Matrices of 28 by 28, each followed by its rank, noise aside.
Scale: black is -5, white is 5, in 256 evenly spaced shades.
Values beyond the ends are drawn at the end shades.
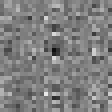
three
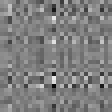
two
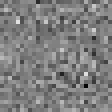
six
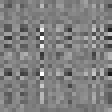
one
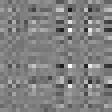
one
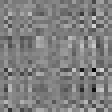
two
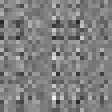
two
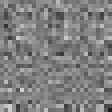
three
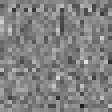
six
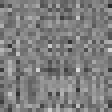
three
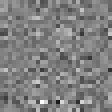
four
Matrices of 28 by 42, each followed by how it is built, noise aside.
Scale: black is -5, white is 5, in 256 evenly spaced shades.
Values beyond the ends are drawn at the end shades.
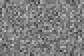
repeating columns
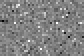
sparse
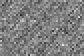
Hankel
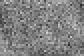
smooth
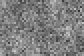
smooth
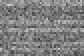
blocks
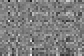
low rank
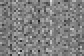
repeating rows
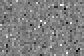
sparse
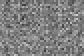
blocks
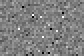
sparse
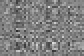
low rank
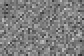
Hankel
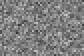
repeating rows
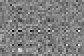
low rank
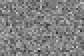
noise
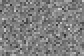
noise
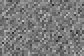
Hankel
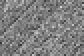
Hankel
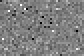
sparse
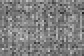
blocks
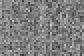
blocks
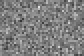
noise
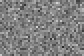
noise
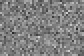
noise
